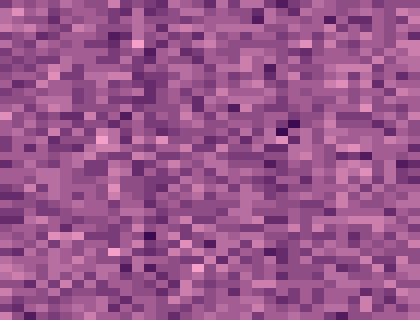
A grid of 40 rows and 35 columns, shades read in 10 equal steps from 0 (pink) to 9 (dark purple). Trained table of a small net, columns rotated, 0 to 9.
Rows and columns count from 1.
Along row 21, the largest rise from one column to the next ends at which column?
34
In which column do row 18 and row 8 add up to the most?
5
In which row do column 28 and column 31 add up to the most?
3
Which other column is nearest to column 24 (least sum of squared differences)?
14
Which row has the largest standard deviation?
18
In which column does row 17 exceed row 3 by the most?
24
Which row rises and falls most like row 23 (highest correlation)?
10
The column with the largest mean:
13
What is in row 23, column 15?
6
